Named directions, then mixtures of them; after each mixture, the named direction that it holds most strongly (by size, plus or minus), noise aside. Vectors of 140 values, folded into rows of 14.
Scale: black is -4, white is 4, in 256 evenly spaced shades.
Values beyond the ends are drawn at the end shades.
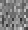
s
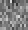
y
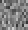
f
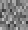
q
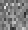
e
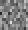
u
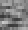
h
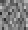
u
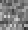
h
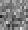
q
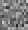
f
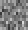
q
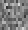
e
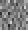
u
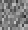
f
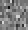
y
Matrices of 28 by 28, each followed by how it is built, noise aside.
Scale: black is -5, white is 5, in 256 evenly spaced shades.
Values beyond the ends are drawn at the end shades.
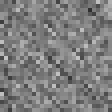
Toeplitz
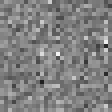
uneven columns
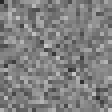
diagonal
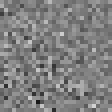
lower triangular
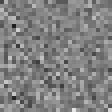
lower triangular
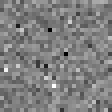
sparse
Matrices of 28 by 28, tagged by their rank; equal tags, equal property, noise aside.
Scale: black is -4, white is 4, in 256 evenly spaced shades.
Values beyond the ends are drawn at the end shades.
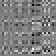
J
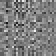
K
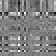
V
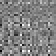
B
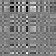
V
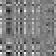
V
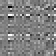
J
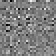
K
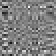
B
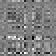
J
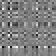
V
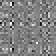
B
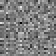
K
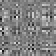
B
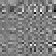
B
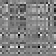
J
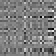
J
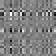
V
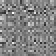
K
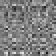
B
